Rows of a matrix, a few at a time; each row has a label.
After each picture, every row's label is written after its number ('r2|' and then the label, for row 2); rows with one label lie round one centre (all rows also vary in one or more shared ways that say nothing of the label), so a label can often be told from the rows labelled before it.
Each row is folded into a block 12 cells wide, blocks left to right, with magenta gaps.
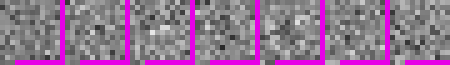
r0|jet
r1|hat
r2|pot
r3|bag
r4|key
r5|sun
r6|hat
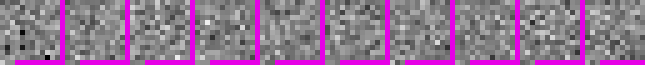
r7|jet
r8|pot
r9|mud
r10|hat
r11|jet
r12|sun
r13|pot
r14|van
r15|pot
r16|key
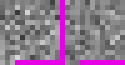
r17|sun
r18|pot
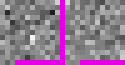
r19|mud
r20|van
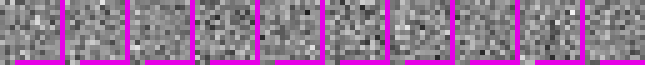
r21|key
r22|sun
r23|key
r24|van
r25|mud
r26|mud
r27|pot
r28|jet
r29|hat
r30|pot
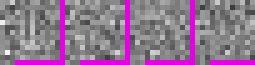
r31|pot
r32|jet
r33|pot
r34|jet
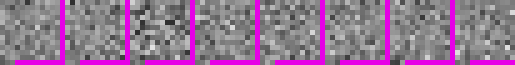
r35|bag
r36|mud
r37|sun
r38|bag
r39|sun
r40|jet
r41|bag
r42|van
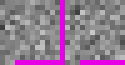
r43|sun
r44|van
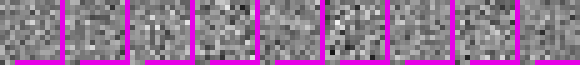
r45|sun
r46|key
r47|jet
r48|jet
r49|key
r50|hat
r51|hat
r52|sun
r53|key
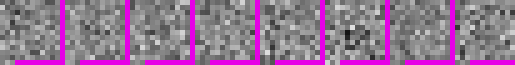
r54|sun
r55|key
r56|van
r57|bag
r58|jet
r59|key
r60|van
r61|sun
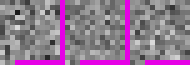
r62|sun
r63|pot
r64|sun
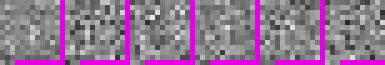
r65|mud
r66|bag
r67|sun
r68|jet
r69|van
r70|van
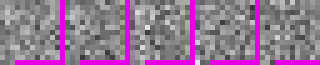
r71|van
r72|key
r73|key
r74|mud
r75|jet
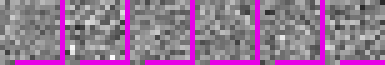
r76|mud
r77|key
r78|van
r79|pot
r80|bag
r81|sun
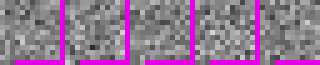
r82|van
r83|van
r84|mud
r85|sun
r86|jet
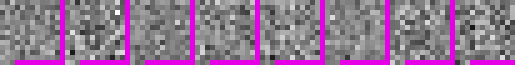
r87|key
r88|sun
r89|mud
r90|mud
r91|jet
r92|bag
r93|key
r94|hat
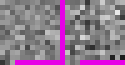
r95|bag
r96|bag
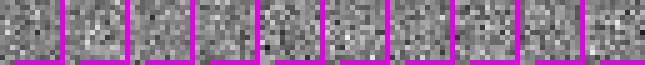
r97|pot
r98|van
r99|van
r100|jet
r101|jet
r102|bag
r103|pot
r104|pot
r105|key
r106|key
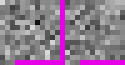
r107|jet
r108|bag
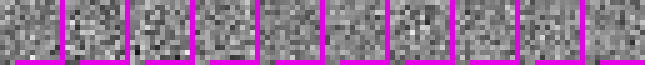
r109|pot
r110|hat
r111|mud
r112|van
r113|van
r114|key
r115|mud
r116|van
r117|bag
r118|jet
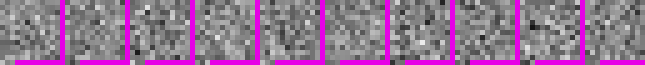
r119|pot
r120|pot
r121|jet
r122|bag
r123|sun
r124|bag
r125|bag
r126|van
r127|key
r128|pot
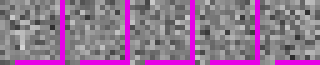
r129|hat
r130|pot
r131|jet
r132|hat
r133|jet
